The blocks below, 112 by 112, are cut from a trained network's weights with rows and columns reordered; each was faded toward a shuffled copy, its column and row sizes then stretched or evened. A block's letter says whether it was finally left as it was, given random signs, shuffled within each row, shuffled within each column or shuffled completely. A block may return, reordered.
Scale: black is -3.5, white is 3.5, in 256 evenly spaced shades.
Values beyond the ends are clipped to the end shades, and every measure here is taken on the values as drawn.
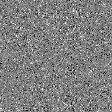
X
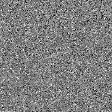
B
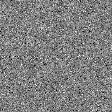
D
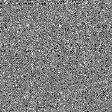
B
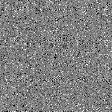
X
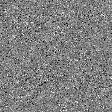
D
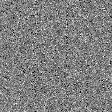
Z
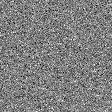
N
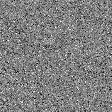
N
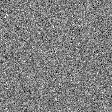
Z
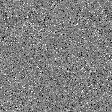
N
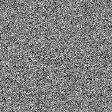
B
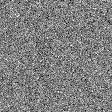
N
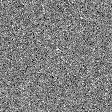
N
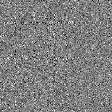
X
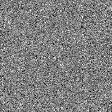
B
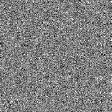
X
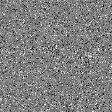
B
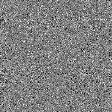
B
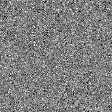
B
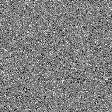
D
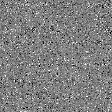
B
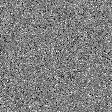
N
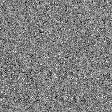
D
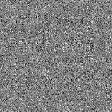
X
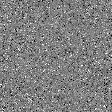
Z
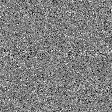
D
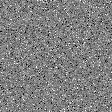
N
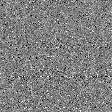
D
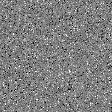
Z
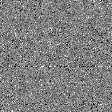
X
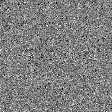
D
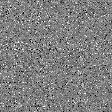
B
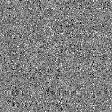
X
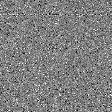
X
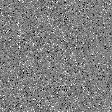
Z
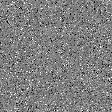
Z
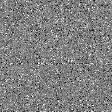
B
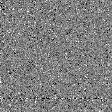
B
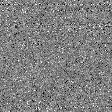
D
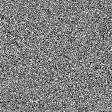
D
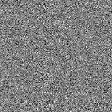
X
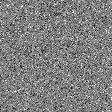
N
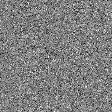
Z
